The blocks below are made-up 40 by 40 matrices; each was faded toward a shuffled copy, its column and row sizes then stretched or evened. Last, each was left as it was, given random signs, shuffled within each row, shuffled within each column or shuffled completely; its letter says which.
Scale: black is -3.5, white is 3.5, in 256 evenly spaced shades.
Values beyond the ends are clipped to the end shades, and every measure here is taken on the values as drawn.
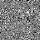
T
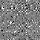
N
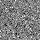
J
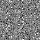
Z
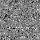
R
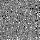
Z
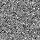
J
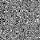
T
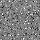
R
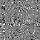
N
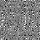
N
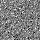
J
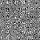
N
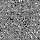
R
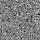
J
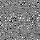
N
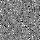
Z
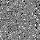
Z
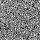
J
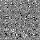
N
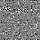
T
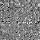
T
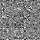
N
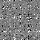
T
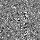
T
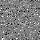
R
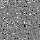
T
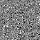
T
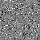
R
